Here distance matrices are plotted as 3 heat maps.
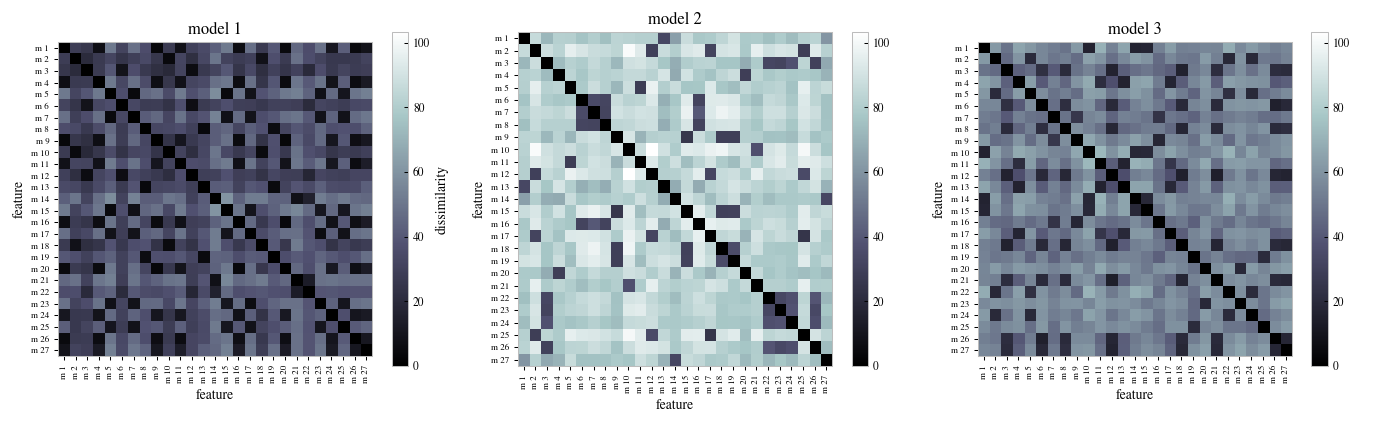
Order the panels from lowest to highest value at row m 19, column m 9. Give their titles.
model 2, model 1, model 3
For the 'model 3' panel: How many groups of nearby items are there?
7
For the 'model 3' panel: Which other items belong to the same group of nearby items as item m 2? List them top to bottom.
m 5, m 22, m 24
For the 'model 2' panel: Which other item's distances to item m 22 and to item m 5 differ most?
m 11
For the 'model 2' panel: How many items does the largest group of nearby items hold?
5
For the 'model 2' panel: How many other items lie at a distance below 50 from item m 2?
3
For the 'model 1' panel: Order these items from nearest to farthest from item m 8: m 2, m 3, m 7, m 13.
m 13, m 3, m 2, m 7
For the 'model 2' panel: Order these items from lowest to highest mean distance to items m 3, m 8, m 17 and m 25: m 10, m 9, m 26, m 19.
m 26, m 9, m 19, m 10
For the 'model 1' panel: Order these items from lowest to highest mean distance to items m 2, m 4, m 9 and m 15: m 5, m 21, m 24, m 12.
m 24, m 12, m 5, m 21
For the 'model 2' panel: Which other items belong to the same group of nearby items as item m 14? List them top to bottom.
m 27
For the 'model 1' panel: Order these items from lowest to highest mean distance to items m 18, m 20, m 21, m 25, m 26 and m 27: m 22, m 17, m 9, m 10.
m 9, m 10, m 22, m 17
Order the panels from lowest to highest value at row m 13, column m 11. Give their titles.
model 3, model 1, model 2
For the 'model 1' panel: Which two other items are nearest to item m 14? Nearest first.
m 21, m 22
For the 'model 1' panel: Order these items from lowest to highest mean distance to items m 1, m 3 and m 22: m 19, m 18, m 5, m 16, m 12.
m 12, m 16, m 18, m 19, m 5
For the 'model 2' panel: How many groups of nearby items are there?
9
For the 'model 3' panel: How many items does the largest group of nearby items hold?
8
